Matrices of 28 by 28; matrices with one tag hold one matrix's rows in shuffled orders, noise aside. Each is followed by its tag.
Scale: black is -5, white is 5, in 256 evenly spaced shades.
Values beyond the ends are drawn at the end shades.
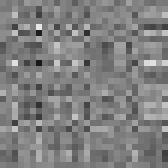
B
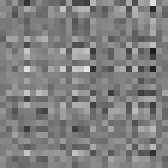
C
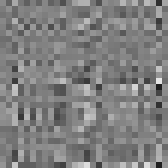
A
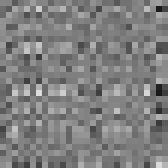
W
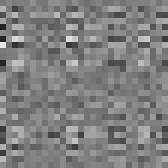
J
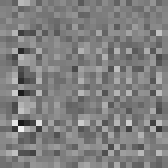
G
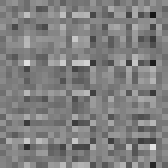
C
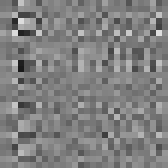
G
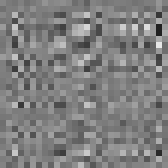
A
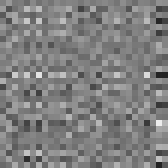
W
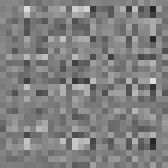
C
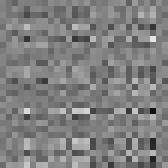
C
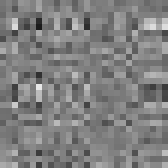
B
